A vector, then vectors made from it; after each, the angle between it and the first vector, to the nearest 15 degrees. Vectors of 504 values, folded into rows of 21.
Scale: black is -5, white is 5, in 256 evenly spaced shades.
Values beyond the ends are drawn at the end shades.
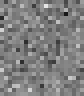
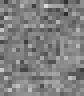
30 degrees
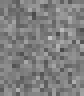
105 degrees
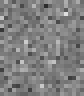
165 degrees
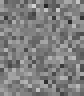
105 degrees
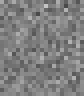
60 degrees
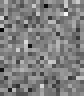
150 degrees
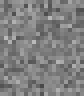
75 degrees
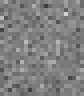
165 degrees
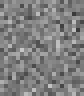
105 degrees
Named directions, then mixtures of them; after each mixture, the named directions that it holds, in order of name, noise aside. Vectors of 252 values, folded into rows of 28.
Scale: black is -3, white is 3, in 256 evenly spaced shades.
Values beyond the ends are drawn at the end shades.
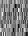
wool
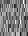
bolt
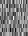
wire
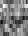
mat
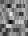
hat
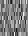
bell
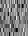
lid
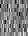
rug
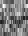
mat.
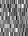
lid.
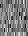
bell, bolt, rug.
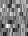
hat, mat, wool.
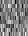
hat, lid, rug.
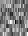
bolt, hat.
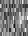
mat, rug, wire.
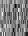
wool.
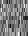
bolt, mat.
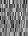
bell, lid, wire.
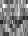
mat.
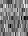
bell, bolt, mat.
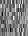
wire, wool.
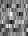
hat, rug.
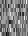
hat, wire.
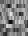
hat.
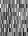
rug.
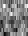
hat, lid, mat.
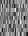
bolt, wire.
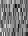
wool.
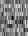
hat, mat, wool.
